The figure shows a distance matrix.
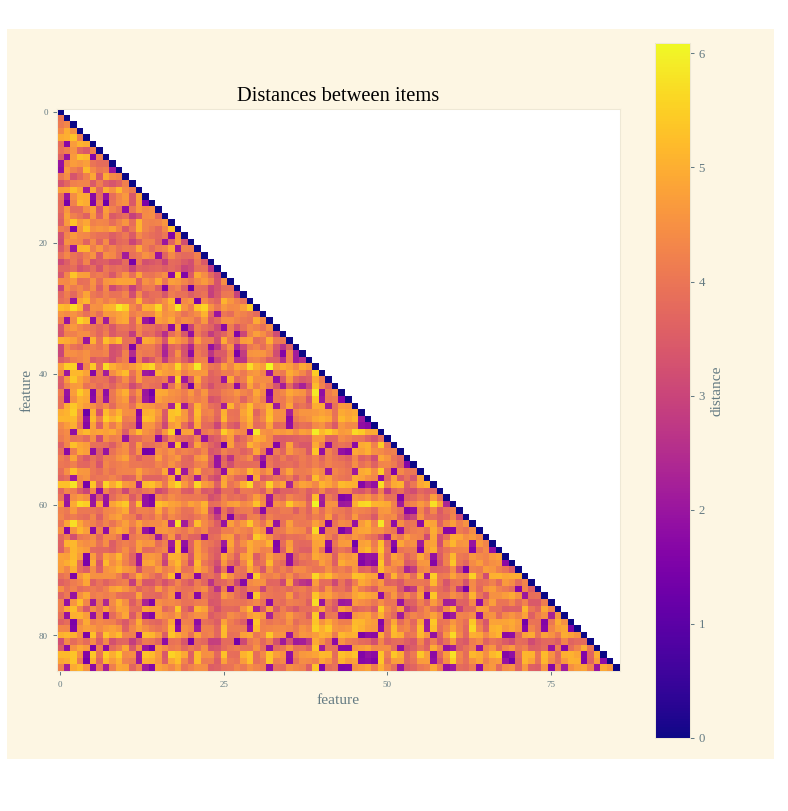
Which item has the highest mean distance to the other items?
39
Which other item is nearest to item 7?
14
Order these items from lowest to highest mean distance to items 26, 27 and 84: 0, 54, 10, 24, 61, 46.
46, 24, 54, 61, 0, 10
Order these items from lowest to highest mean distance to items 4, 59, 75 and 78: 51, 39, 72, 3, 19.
72, 19, 51, 3, 39
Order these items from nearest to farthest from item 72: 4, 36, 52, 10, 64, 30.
36, 52, 64, 10, 30, 4
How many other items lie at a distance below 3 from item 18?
9
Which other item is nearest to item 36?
11
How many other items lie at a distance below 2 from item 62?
3
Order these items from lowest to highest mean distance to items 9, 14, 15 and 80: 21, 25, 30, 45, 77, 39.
77, 21, 25, 45, 39, 30
